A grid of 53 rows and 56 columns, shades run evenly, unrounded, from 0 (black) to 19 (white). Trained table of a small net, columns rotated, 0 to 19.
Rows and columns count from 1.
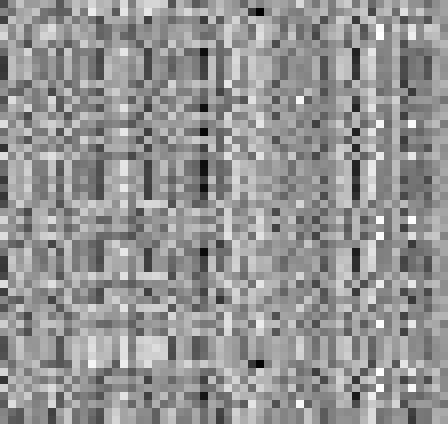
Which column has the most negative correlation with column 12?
47
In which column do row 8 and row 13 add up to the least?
45
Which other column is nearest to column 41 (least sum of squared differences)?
28
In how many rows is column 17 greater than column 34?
15
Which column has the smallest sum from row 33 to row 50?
26
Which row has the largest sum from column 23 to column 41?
41
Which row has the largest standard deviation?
46
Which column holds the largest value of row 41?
48
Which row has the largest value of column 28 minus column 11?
2
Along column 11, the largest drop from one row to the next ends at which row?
7
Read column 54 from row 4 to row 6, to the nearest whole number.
15 14 10
